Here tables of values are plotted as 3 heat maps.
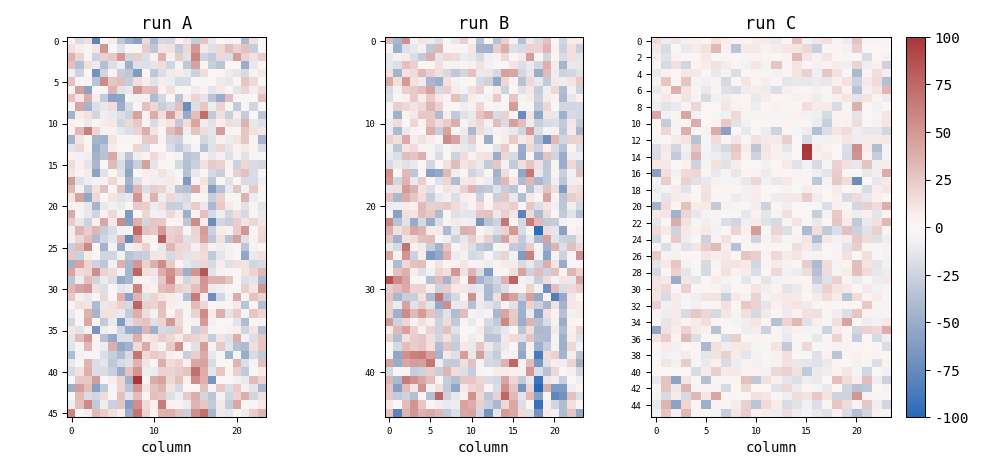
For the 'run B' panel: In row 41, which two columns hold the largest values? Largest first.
2, 3
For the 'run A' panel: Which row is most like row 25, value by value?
34
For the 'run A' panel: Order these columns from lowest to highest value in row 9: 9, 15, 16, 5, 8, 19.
19, 5, 9, 15, 8, 16
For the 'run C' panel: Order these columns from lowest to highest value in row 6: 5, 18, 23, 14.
5, 14, 18, 23
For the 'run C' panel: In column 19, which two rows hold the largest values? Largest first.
34, 23
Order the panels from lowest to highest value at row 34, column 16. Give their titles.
run B, run C, run A
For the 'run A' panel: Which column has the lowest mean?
7
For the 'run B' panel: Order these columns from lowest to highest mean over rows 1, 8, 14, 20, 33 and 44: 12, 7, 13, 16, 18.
18, 16, 13, 12, 7
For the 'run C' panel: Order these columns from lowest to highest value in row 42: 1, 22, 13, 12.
12, 22, 13, 1
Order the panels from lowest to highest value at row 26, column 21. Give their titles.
run A, run B, run C
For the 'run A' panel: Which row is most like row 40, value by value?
39
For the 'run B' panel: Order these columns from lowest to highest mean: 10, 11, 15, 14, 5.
11, 5, 10, 15, 14
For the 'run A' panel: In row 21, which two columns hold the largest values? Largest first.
0, 16
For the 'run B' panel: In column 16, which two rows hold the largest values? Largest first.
28, 10
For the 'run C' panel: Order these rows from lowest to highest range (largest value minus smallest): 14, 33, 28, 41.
33, 28, 41, 14
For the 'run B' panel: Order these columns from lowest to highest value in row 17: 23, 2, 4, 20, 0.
20, 23, 4, 2, 0
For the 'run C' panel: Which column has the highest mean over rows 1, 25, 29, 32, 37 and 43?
6
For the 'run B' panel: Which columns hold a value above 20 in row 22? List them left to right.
0, 14, 17, 18
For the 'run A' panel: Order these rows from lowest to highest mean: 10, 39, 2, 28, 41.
10, 39, 2, 41, 28
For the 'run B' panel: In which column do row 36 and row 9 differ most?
12
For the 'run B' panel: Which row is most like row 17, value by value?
34
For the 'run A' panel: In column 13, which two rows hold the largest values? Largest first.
37, 11
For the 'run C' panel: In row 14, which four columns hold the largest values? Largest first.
15, 20, 4, 8
